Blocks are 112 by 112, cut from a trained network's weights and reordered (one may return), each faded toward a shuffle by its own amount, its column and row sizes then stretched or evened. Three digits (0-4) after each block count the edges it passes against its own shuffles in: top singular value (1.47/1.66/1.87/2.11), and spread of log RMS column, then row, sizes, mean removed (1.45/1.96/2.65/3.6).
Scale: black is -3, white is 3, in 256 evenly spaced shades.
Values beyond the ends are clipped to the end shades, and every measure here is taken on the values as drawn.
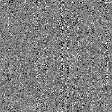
2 3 0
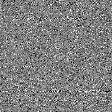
0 1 2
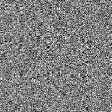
3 2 0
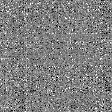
0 1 3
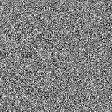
3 0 1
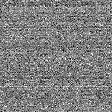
2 0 0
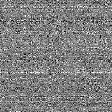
3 1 2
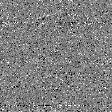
0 1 2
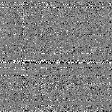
2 2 4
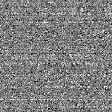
3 1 2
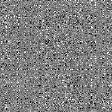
2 3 3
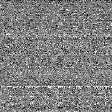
2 1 2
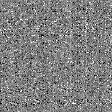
0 0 3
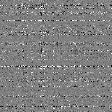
1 2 4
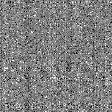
1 0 2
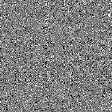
2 3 2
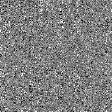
0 3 2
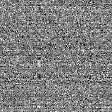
2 1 1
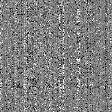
2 3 1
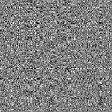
4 2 3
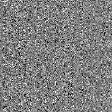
2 3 1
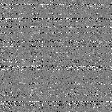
2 2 4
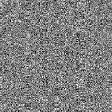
4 2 1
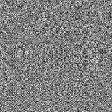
4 0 2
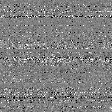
1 1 4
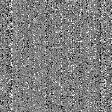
1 3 0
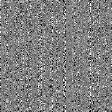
2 4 1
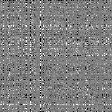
4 4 3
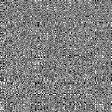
4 3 3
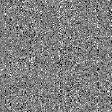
1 3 1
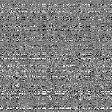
4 2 4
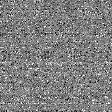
1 0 2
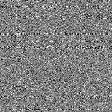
3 0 2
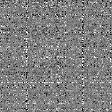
1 3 3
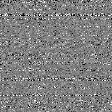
1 1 4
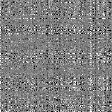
3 3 4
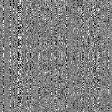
4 4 1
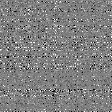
0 2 4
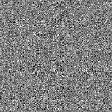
3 2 2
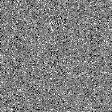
0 2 2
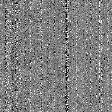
2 4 0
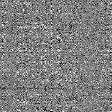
2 3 1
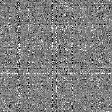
2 3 1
